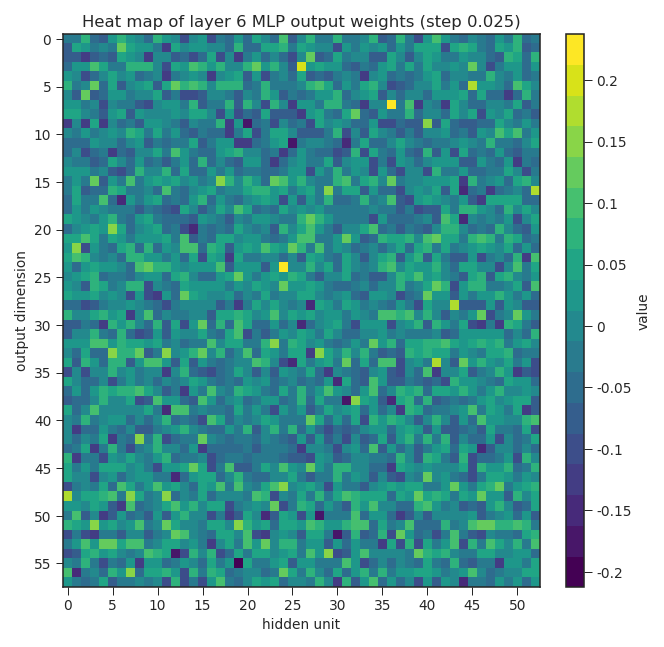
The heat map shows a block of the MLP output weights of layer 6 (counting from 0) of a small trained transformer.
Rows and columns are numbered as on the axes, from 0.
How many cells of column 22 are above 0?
26
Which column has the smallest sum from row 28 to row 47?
1
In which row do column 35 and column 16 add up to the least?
53
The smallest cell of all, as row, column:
55, 19
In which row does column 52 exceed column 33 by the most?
16
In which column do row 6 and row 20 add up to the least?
14
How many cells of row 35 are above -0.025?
27
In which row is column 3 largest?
51
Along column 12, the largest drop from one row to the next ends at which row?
54
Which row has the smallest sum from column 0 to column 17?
2
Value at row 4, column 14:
0.025
